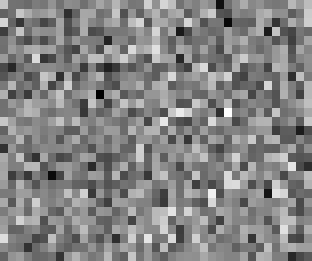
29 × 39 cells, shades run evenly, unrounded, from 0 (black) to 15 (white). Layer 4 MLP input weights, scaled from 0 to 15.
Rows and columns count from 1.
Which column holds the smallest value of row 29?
37
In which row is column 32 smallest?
27
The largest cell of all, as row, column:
13, 29
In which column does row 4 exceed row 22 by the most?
20
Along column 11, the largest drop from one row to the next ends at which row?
12
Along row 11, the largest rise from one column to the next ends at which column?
14
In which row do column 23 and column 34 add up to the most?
2
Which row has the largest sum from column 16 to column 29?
24
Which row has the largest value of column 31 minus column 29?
7
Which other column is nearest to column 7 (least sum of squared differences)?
19
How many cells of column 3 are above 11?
4
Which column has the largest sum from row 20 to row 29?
36
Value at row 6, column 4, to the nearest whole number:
10
